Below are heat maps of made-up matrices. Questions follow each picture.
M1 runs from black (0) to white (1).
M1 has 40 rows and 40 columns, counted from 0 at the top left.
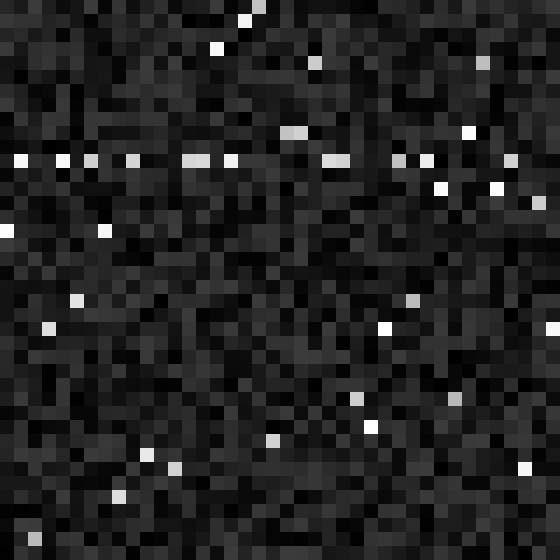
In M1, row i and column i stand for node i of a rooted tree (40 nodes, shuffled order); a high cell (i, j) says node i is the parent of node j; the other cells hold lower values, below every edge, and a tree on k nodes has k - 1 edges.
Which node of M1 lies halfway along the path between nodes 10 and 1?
28
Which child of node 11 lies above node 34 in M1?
4
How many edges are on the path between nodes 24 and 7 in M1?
3
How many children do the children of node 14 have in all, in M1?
1
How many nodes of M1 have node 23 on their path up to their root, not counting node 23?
4
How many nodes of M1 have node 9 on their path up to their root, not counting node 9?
7
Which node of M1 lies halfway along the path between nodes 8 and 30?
13
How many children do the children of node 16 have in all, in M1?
1
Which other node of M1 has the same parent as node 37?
12
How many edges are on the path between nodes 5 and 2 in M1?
6
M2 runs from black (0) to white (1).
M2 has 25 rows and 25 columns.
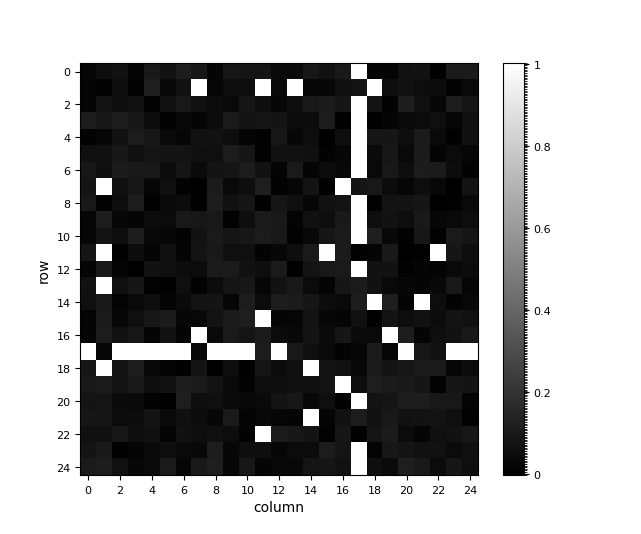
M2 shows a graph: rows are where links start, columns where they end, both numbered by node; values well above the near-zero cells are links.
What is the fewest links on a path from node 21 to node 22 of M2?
5
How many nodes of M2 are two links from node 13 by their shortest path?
3
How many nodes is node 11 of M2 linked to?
3
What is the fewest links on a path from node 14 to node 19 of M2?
5
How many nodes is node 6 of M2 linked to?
1
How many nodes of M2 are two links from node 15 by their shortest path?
2
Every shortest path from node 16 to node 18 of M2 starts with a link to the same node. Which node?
node 7
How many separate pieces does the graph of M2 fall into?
2
